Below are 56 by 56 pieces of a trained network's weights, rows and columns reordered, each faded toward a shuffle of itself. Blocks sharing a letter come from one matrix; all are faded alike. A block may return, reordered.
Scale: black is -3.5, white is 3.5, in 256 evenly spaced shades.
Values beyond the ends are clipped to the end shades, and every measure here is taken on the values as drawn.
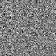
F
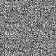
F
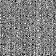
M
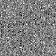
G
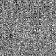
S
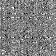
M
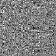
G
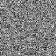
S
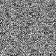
S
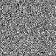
F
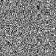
F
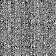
M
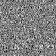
F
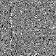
G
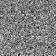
S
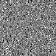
G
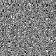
G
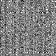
M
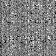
M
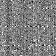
M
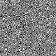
G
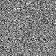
F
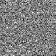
F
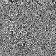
F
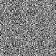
F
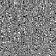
G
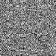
F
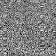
S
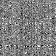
M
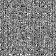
M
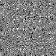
G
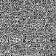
S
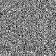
F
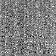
M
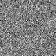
F
